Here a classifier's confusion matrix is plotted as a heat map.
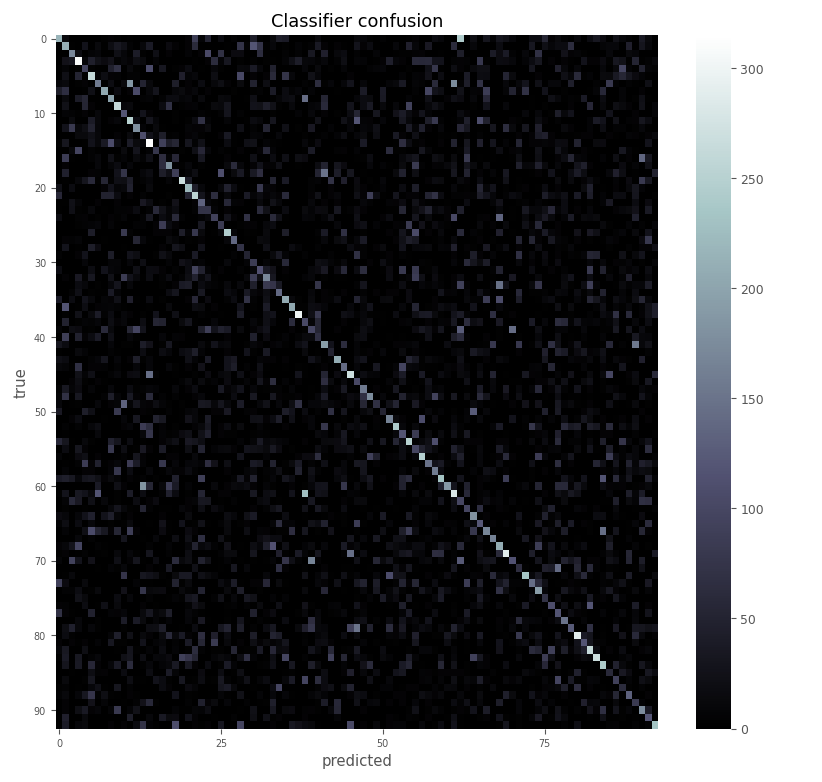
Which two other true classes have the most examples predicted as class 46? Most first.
79, 11
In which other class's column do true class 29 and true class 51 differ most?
56
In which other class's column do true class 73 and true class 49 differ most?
10
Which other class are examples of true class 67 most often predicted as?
22
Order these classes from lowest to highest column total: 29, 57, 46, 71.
29, 71, 57, 46
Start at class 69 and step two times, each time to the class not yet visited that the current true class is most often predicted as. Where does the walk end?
14
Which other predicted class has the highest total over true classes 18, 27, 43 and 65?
41
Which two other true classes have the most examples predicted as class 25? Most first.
18, 2
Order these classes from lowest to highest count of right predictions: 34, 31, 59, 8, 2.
31, 34, 2, 8, 59
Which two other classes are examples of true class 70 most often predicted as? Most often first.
39, 62
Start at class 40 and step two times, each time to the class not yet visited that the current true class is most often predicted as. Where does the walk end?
30
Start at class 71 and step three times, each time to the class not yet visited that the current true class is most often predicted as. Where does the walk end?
62
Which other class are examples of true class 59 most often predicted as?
84
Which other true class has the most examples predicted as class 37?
49
